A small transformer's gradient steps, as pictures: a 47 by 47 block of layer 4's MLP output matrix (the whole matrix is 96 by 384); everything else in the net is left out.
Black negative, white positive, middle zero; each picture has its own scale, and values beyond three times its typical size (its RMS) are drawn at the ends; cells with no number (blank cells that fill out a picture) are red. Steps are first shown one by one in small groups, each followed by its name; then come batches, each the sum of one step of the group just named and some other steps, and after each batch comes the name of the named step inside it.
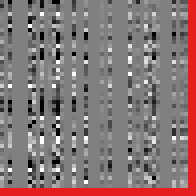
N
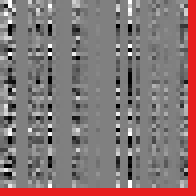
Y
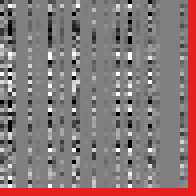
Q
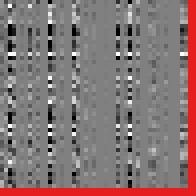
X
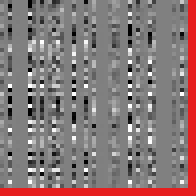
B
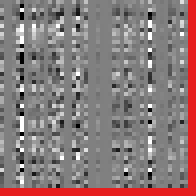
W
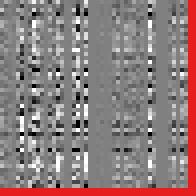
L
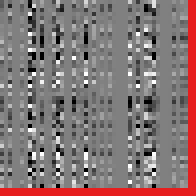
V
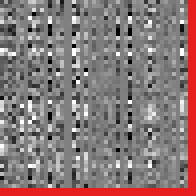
L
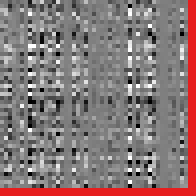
V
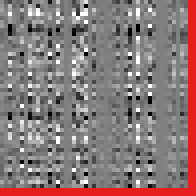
X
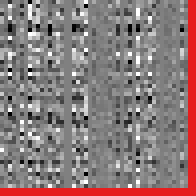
Q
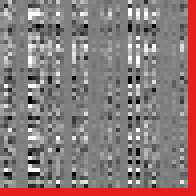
Y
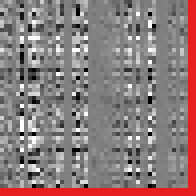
L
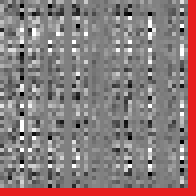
W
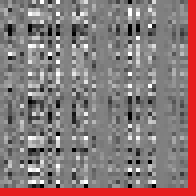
X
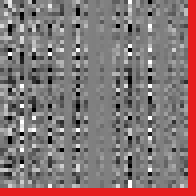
Y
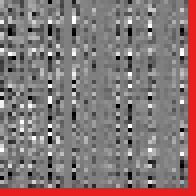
X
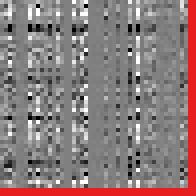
Y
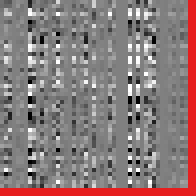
V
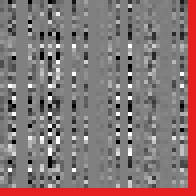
N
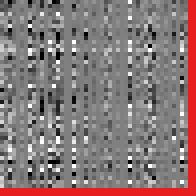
N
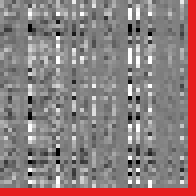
B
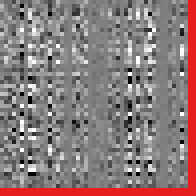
W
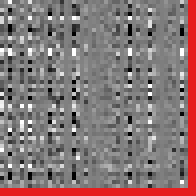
B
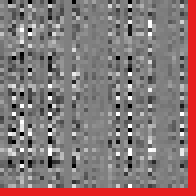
W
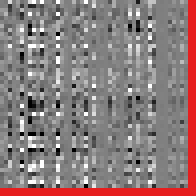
W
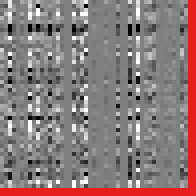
Y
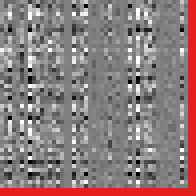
W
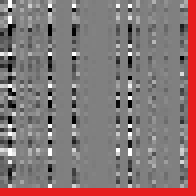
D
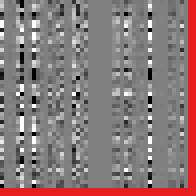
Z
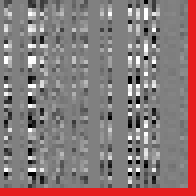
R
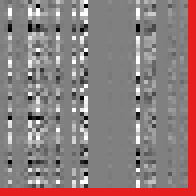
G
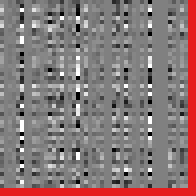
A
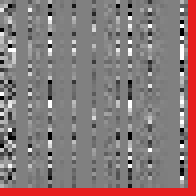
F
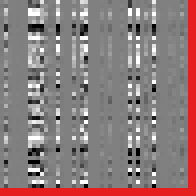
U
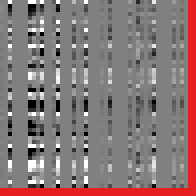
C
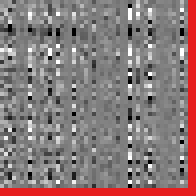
F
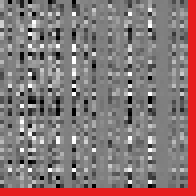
Z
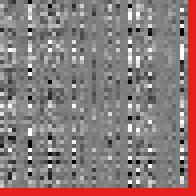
F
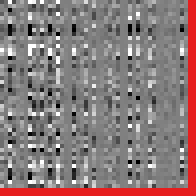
C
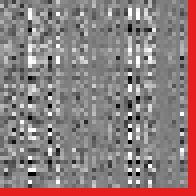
R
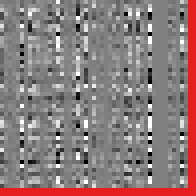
A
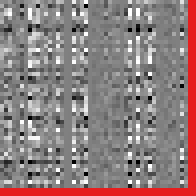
G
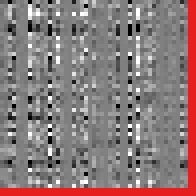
G
